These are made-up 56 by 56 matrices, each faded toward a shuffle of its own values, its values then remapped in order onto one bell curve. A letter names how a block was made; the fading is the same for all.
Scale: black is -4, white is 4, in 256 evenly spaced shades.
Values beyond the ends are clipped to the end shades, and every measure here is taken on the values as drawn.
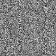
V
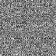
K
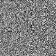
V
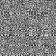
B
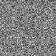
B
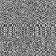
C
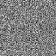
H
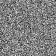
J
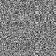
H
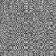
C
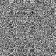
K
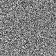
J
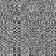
C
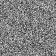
J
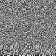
B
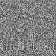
H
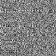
K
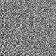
H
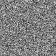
J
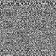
B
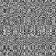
C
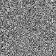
V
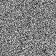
J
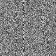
V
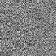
H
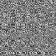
B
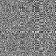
C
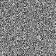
V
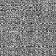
B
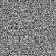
H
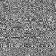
B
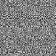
B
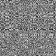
B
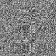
H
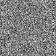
V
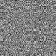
H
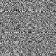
B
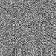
H
